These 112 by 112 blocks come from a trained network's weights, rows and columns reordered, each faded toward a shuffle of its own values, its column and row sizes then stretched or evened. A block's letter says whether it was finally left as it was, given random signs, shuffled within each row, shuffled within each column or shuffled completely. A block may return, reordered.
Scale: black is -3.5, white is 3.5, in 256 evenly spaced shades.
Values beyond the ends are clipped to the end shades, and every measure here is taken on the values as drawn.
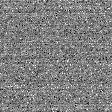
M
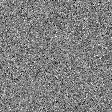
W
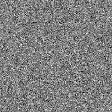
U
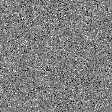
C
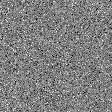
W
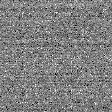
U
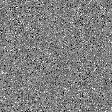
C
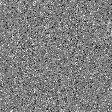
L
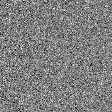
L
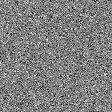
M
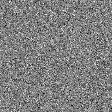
C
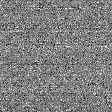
M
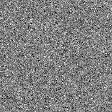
C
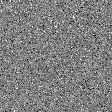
W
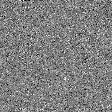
C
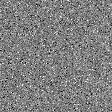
M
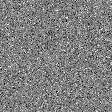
W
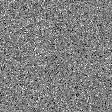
W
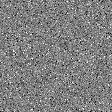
M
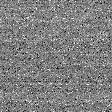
M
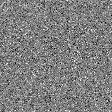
C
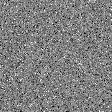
W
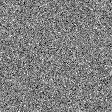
W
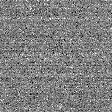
U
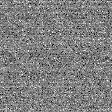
U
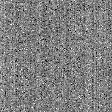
U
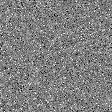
W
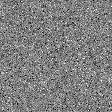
W
